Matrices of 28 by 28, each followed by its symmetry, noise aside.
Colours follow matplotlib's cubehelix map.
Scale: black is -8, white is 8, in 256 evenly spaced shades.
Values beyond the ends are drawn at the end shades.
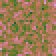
mirrored top to bottom.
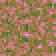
mirrored top to bottom.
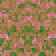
mirrored left to right.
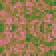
mirrored top to bottom.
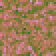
no symmetry.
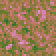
symmetric across the other diagonal.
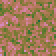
no symmetry.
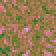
symmetric across the other diagonal.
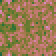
mirrored top to bottom.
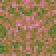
mirrored left to right.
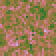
antisymmetric.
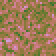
symmetric across the other diagonal.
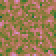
antisymmetric.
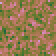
symmetric across the other diagonal.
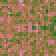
mirrored top to bottom.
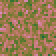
antisymmetric.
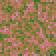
symmetric.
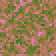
symmetric.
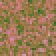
antisymmetric.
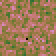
same after a half turn.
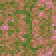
mirrored top to bottom.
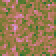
mirrored top to bottom.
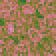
symmetric.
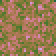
mirrored top to bottom.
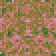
mirrored left to right.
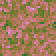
symmetric.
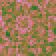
symmetric.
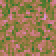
mirrored left to right.
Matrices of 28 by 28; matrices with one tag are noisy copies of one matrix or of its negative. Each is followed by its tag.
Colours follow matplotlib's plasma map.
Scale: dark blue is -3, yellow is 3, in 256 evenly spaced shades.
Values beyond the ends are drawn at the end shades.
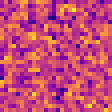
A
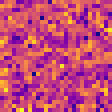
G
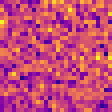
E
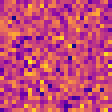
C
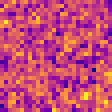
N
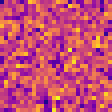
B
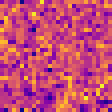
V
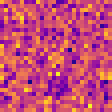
B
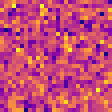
N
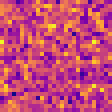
G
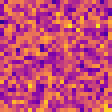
E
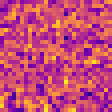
N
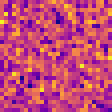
E
